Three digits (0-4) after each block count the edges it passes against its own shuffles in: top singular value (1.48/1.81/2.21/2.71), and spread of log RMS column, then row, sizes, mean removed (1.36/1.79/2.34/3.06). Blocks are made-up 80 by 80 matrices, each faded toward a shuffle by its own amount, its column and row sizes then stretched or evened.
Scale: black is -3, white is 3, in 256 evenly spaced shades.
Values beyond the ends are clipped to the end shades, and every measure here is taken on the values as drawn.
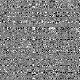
2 2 4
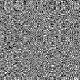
3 1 0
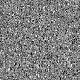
1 0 0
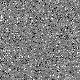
0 1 0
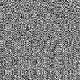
3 0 1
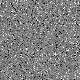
1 0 0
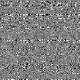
2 1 4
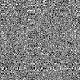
3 1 2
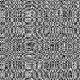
4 0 0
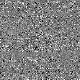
0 2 3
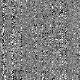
1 4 1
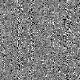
2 3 1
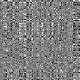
4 3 3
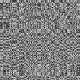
4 2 1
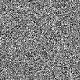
2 1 0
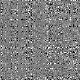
1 4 3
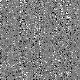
1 3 1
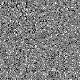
1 1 0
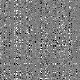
2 4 2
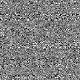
2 1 3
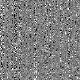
0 4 0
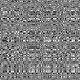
4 0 4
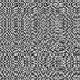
4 2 3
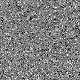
1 0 1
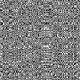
4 1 2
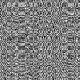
4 0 1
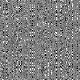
3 4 1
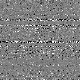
2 1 4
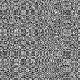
4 0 1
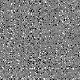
2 2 1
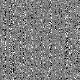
0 4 0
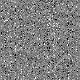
0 3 0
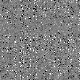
0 3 2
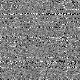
0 1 4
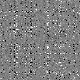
3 3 2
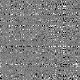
2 3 4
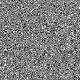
2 0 2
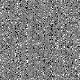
0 3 0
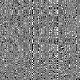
4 4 0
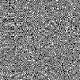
3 0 1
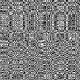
4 2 1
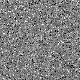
0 0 1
